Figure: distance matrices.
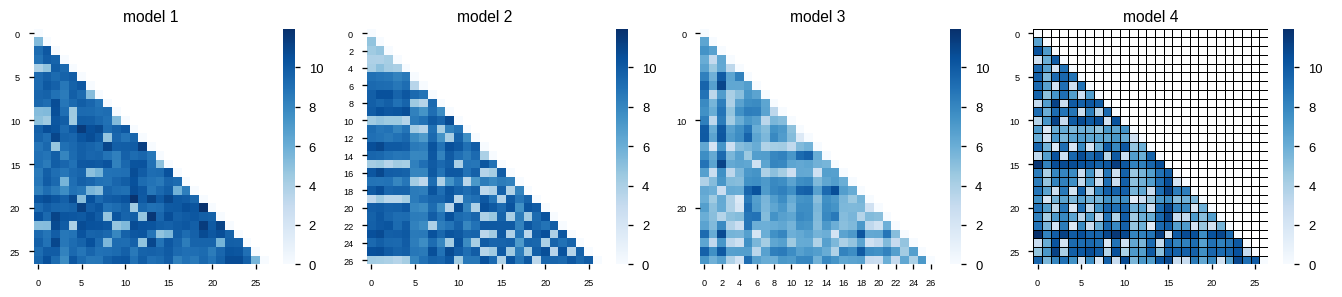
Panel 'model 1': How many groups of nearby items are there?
9
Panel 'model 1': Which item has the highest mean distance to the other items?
19
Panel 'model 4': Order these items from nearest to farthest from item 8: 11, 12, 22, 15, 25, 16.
25, 12, 11, 16, 22, 15
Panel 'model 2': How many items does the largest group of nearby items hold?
9
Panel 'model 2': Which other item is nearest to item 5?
6
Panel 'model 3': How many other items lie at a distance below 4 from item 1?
6
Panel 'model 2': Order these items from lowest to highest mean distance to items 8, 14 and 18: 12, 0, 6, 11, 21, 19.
21, 6, 11, 12, 19, 0
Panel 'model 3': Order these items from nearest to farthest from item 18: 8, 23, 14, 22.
22, 8, 14, 23
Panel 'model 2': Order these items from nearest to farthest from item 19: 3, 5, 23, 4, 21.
3, 4, 5, 21, 23
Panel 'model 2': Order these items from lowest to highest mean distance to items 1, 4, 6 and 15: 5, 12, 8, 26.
26, 5, 8, 12
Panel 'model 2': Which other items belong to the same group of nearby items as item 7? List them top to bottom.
22
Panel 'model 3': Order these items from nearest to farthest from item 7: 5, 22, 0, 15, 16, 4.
16, 4, 22, 15, 5, 0
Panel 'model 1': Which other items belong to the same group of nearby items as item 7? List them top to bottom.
6, 16, 18
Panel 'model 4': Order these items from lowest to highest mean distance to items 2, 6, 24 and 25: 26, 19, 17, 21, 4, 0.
4, 19, 0, 21, 17, 26
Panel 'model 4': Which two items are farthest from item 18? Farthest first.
15, 23
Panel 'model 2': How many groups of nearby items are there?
5
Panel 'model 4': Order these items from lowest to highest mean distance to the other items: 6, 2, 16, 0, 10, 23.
16, 6, 2, 0, 10, 23
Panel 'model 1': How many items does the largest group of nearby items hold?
6
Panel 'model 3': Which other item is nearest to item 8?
9
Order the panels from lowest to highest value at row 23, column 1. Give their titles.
model 3, model 4, model 1, model 2
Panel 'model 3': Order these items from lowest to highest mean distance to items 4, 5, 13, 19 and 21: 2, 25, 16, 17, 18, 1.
1, 16, 17, 18, 2, 25
